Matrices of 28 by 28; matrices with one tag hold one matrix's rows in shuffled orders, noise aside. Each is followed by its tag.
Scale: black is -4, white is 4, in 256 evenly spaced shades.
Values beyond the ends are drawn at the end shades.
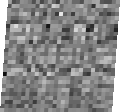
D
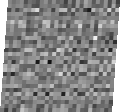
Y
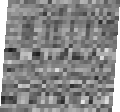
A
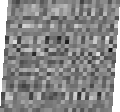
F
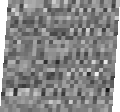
F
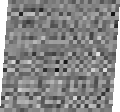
F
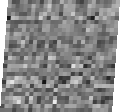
D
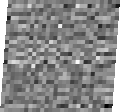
D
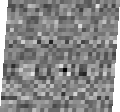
Y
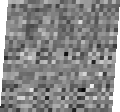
Y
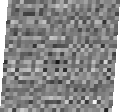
F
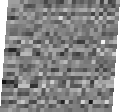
A
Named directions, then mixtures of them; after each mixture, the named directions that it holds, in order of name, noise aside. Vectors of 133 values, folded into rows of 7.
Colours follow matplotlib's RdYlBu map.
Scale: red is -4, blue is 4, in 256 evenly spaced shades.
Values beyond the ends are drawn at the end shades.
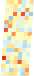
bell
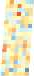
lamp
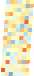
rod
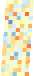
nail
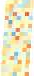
nail.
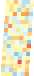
bell, nail, rod.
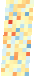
nail.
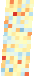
bell, lamp, nail.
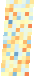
nail.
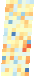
bell, lamp, nail.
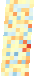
nail, rod.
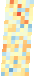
lamp, rod.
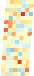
bell, rod.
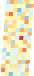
rod.
